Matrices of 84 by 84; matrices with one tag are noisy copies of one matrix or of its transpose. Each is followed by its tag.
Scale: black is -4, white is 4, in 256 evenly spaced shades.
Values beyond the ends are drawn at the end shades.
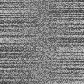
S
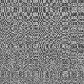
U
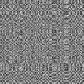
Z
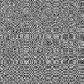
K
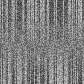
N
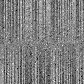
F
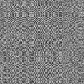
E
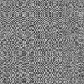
E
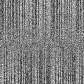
F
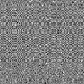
E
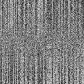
S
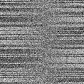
N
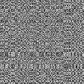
Z
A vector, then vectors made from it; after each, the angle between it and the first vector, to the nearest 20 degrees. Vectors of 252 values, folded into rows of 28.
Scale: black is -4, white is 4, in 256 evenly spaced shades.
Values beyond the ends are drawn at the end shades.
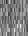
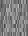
80 degrees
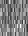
20 degrees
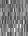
20 degrees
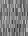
140 degrees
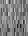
160 degrees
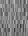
140 degrees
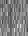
20 degrees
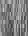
80 degrees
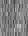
40 degrees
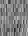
140 degrees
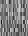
120 degrees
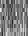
60 degrees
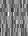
120 degrees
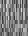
80 degrees
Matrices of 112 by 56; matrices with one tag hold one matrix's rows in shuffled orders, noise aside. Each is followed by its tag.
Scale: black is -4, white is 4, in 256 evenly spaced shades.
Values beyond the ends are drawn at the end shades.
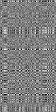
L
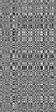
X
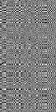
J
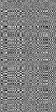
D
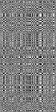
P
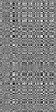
X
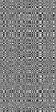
P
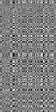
X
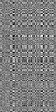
X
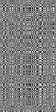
P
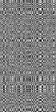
P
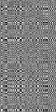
D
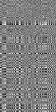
J
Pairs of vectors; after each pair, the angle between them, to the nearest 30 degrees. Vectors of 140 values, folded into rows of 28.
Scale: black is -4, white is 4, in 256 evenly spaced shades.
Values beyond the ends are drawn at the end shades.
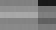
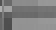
120 degrees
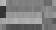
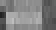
60 degrees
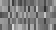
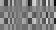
90 degrees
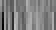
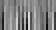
60 degrees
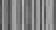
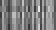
30 degrees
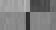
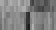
30 degrees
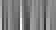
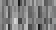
90 degrees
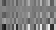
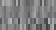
120 degrees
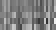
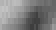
90 degrees
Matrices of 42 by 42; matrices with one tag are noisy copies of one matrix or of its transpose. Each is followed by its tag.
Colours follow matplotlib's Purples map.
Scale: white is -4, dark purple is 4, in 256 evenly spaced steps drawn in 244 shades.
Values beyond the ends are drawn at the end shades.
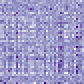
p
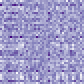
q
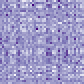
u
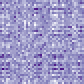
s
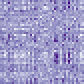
s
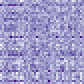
q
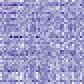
q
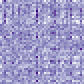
q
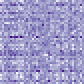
q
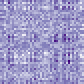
s
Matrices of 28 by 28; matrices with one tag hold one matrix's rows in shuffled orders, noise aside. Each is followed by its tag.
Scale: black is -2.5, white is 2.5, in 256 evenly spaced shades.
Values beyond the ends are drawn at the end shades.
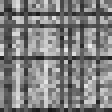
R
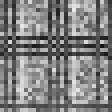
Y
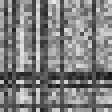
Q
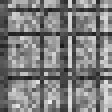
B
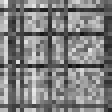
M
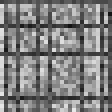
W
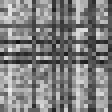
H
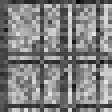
B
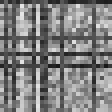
Q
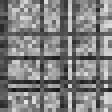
B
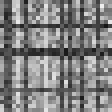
R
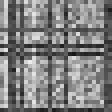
M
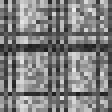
Y
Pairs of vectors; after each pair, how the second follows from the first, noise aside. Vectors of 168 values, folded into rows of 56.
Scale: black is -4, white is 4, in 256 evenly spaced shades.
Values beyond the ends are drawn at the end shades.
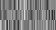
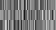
sign-scrambled.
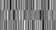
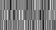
copied.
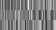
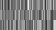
copied.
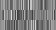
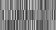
copied.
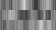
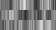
copied.
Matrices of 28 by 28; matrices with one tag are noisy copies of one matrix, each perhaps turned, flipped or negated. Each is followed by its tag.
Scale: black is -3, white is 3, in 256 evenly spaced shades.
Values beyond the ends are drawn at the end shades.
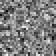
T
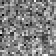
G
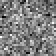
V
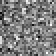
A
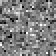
G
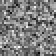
T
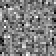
A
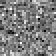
A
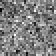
V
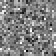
A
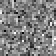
A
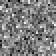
V
